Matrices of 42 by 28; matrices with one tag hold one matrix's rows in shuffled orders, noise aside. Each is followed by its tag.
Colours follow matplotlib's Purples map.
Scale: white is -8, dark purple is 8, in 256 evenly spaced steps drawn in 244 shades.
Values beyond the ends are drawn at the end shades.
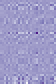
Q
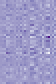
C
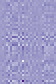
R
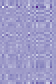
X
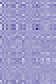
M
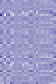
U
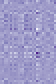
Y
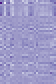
U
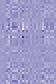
R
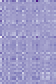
M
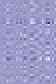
C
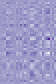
C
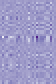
X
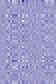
R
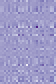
Q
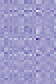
Y
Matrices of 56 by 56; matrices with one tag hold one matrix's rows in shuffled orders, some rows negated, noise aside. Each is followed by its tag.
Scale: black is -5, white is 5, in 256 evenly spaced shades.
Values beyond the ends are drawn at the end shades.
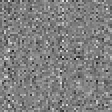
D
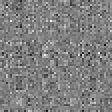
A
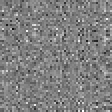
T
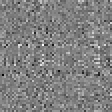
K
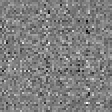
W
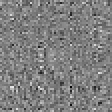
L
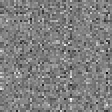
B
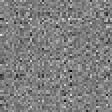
B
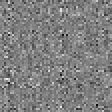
D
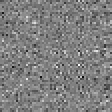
T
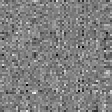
T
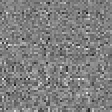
W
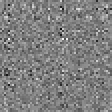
D
